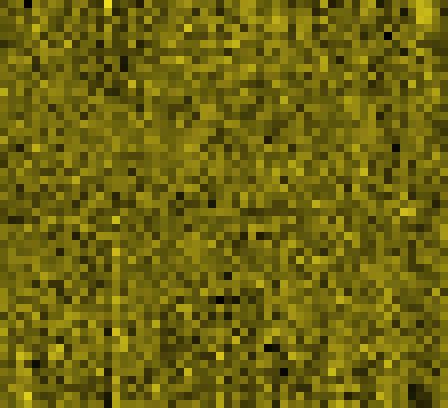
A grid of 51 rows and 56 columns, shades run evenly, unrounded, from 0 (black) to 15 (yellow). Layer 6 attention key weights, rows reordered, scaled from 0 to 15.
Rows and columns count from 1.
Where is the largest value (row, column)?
1, 14
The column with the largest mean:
15
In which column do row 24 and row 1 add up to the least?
18
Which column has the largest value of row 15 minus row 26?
27
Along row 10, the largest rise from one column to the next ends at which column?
54
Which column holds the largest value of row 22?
46
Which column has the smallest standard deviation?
2
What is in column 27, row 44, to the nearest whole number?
10
